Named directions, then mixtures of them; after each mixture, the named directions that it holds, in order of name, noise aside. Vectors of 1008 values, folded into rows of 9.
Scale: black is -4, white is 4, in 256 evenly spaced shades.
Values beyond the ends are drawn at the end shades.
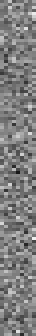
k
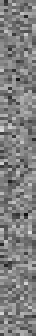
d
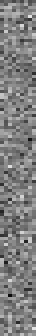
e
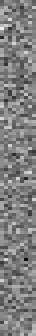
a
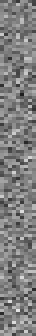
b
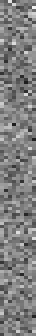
a, d, k.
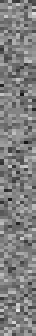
b, e, k.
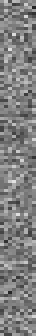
b, d, k.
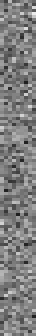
b, d, k.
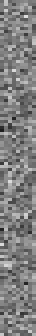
d.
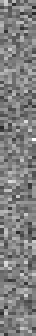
d, e, k.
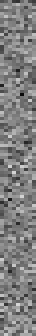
b, e.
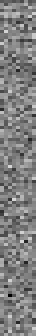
e.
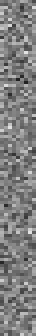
a, d.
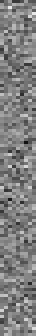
b, e, k.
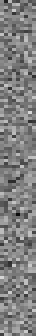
b, d.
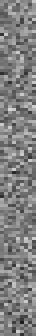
b, k.
